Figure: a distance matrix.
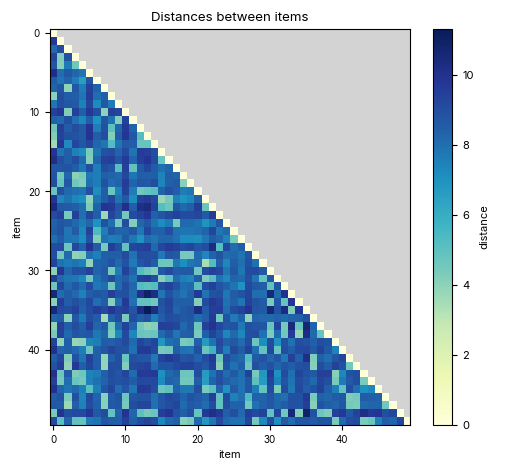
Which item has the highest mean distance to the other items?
35
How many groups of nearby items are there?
7
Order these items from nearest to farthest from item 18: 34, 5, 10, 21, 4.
4, 21, 5, 34, 10
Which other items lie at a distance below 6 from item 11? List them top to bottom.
9, 17, 24
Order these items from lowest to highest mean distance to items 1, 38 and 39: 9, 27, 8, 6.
8, 6, 9, 27
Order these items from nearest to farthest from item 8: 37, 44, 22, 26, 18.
37, 26, 18, 44, 22
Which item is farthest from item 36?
22
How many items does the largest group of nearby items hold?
12
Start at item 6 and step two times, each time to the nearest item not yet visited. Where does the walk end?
25
